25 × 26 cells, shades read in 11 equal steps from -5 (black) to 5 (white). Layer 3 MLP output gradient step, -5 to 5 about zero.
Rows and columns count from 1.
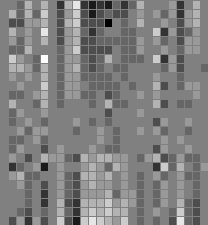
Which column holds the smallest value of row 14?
20
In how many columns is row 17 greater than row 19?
7
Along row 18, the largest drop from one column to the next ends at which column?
21
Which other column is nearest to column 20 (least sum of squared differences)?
2
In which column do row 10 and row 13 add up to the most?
6
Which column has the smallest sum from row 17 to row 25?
10
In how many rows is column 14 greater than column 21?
12
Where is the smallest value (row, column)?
3, 14
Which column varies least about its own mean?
1
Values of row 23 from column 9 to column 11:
-2 -3 2
